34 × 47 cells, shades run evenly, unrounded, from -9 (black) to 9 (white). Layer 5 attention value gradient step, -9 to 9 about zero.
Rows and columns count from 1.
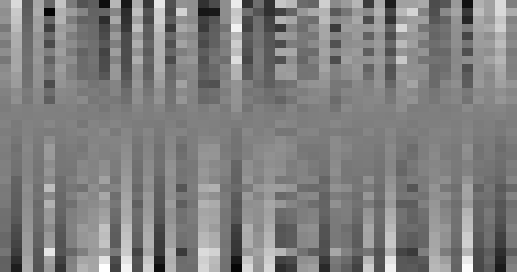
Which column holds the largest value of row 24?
5
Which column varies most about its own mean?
22
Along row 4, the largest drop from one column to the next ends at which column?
23
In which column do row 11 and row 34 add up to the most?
10
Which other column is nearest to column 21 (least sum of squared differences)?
1
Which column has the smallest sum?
26
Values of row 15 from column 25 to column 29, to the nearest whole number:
0 0 0 0 0
